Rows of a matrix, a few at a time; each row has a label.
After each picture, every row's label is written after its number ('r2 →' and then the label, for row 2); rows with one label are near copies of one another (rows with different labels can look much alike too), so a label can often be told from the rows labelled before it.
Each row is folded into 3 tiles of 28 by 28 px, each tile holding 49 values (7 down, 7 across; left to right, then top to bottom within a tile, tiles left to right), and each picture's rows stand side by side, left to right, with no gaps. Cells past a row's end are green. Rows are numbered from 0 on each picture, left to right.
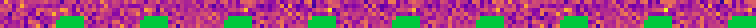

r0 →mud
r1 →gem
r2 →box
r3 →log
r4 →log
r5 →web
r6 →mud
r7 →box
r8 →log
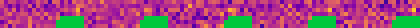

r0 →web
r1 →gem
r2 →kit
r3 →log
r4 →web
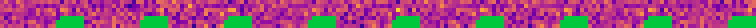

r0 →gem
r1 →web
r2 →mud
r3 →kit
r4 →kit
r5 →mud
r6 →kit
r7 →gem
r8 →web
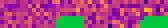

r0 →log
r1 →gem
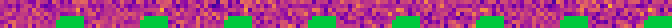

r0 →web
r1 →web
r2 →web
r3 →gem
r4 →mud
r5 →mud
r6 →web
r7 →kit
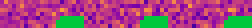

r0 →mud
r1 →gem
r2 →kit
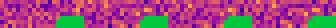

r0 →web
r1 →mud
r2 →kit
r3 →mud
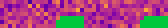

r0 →log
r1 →kit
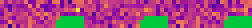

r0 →box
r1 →mud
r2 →web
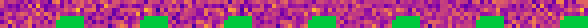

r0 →log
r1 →kit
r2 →gem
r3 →kit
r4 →gem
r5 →web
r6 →log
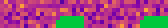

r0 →mud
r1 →kit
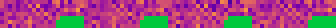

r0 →log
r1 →log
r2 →log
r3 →log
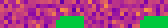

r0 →gem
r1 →mud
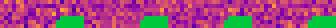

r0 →gem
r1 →web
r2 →kit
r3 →kit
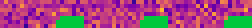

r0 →mud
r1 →web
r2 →log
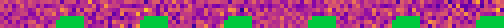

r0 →gem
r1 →mud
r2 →gem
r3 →web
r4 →gem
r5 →log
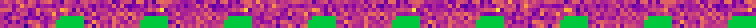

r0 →kit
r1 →box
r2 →box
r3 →mud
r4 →box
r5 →box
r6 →mud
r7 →web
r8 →box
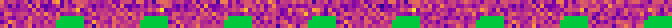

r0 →log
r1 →box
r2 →log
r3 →gem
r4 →box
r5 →kit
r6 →log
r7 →kit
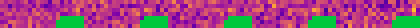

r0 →web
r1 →gem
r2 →kit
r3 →kit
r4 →web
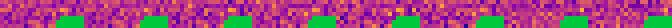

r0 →kit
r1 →kit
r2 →mud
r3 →mud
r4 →gem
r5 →mud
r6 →box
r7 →web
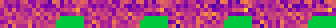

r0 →web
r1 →box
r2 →box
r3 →box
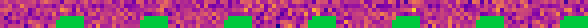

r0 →kit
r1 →web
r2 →box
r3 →kit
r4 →box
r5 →web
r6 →gem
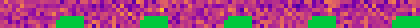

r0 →mud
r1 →log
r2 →gem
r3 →web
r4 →log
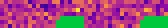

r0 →box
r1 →mud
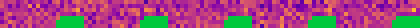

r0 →log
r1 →gem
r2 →web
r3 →web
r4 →box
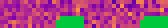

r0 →web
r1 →log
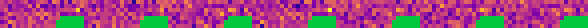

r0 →box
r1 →web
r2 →gem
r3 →box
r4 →mud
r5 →kit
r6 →gem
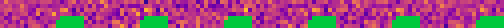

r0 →mud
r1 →gem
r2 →web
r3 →gem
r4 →kit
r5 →kit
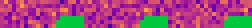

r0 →mud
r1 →kit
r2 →log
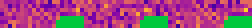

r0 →web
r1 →mud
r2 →box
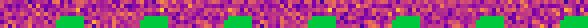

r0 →log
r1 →box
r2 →kit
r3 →box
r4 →kit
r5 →kit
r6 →gem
